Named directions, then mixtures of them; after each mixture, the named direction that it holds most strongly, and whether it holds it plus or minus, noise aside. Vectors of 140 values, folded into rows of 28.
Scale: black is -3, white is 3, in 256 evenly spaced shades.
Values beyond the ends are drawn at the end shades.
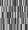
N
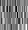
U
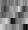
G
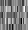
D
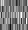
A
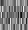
A, minus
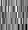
U, minus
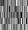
A, minus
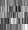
G, minus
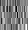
U, plus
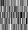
A, minus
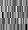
N, plus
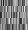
N, minus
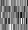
A, minus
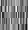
U, minus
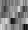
G, plus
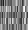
D, plus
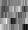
G, plus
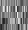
U, minus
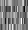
D, minus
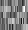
D, plus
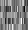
D, minus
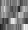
G, minus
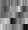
G, plus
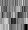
G, plus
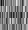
A, minus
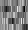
D, minus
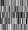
A, minus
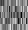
A, minus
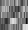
G, minus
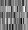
D, plus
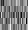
A, minus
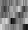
G, plus
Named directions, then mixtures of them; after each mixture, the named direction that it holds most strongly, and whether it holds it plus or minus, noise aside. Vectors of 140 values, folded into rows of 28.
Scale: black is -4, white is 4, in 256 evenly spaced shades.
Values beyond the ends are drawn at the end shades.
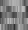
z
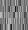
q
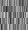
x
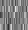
q, minus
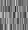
q, plus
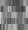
z, minus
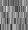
x, minus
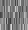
q, minus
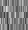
x, minus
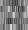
z, minus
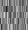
x, plus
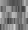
z, minus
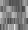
z, minus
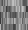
z, plus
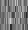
q, plus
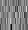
q, plus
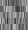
x, minus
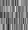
q, minus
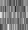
z, minus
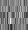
x, minus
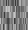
x, minus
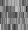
z, plus
